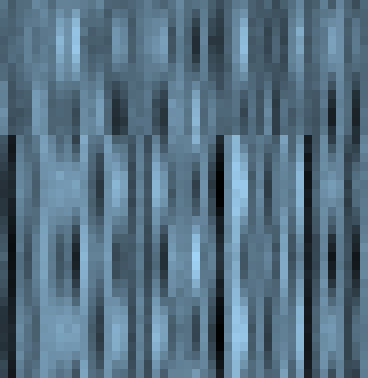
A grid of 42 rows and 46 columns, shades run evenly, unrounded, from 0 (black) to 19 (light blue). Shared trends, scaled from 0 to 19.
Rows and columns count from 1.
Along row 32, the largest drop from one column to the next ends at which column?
39
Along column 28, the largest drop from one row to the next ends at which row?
16
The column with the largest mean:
30
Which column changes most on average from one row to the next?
25
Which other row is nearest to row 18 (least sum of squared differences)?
34
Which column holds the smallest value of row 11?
45
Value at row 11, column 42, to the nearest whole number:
5
